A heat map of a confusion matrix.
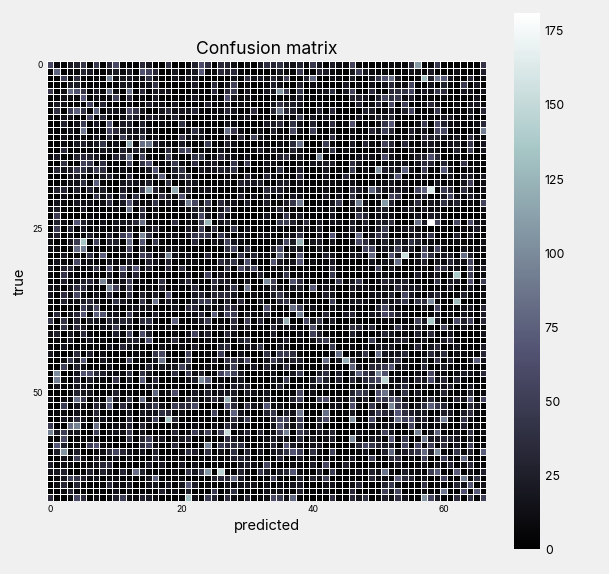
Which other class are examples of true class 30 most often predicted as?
53
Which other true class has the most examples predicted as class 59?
2
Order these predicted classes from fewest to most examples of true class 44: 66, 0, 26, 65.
65, 0, 66, 26
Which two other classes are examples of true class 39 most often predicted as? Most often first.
58, 36
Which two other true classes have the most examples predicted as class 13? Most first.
62, 31
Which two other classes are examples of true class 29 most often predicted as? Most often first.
54, 18
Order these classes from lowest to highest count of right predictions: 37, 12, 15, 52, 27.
27, 15, 37, 52, 12
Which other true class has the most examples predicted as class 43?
26
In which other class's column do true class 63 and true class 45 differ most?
17
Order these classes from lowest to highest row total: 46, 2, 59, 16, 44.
46, 44, 16, 2, 59
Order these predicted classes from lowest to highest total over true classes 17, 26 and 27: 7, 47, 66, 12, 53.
66, 7, 53, 47, 12
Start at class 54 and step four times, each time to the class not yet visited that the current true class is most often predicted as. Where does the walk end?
4
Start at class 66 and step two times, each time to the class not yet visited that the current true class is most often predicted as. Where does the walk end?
51
